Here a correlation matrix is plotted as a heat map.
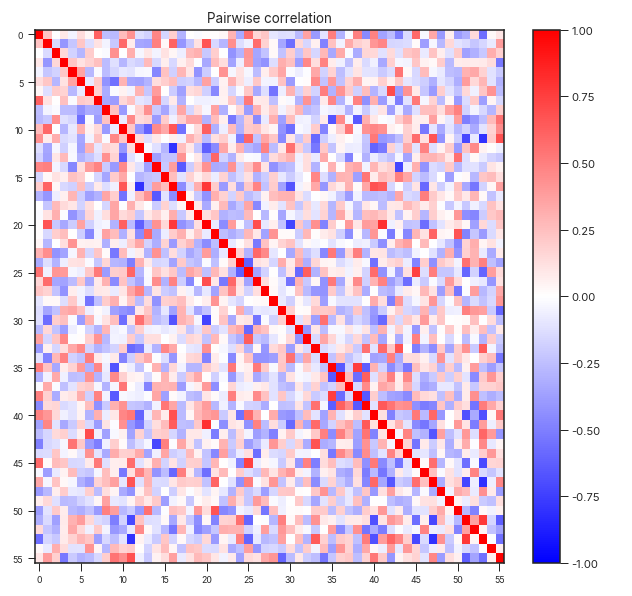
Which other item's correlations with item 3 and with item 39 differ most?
41
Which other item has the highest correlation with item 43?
33
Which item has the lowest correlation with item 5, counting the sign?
9
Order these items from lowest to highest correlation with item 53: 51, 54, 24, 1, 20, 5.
1, 54, 20, 5, 24, 51
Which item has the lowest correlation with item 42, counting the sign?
47
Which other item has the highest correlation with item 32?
25
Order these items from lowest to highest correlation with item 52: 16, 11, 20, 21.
16, 20, 21, 11
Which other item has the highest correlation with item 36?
39
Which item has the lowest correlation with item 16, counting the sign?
12
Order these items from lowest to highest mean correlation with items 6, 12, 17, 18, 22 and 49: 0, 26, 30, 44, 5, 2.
26, 5, 0, 2, 44, 30
